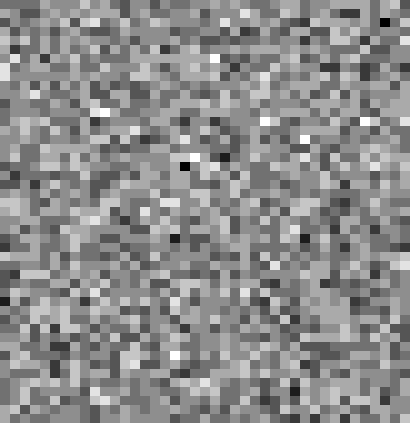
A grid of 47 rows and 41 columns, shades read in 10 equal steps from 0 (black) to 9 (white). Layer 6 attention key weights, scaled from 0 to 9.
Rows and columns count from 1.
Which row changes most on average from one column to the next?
34
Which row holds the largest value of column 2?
7
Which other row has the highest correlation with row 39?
41
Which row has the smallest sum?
28
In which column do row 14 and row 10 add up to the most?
27
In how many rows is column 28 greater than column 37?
17
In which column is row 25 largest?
10
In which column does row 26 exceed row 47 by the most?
30
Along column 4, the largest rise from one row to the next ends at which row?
11
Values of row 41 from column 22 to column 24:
4 5 6
